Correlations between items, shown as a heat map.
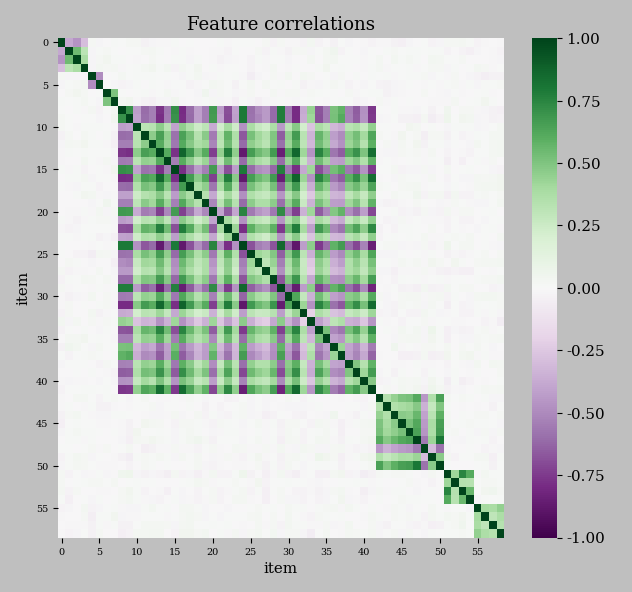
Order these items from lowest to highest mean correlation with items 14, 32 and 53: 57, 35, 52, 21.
57, 52, 21, 35
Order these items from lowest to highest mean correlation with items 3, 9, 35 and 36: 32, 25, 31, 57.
31, 25, 32, 57
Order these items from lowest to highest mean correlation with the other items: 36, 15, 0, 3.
15, 36, 0, 3
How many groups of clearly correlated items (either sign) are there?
7
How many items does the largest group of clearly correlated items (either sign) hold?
34
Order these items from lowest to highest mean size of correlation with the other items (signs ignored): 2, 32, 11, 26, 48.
2, 48, 32, 26, 11
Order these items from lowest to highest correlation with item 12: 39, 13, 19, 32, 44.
44, 32, 19, 39, 13
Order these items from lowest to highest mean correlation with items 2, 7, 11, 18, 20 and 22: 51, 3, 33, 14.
33, 51, 3, 14
